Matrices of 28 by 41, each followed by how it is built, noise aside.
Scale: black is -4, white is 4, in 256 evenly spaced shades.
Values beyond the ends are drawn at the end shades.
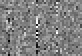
uneven columns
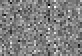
uneven columns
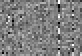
uneven columns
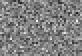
repeating columns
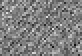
Hankel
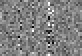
uneven columns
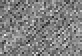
Hankel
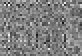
low rank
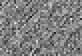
Hankel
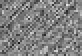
Hankel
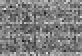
blocks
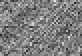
Hankel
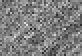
Hankel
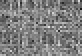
blocks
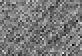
Hankel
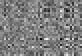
low rank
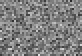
repeating columns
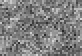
smooth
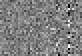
uneven columns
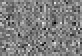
low rank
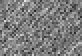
Hankel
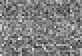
blocks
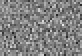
blocks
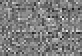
low rank
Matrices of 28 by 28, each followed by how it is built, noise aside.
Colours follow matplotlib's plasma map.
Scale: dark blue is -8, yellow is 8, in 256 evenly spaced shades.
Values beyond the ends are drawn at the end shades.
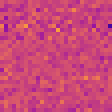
uneven rows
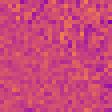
upper triangular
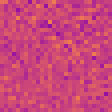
upper triangular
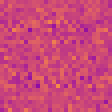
uneven rows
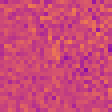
upper triangular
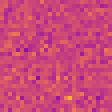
uneven rows
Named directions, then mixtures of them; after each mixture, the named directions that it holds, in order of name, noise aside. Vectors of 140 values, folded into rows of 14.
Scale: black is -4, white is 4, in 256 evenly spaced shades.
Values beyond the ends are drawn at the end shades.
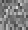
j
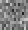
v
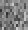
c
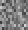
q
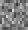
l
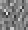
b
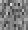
b, j, v.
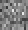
v.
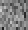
c, j, q.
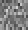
j.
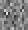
b, j.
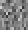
b, q.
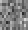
b, q, v.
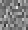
j, v.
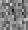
b, v.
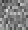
j.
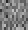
c, q, v.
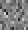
b, v.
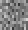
v.
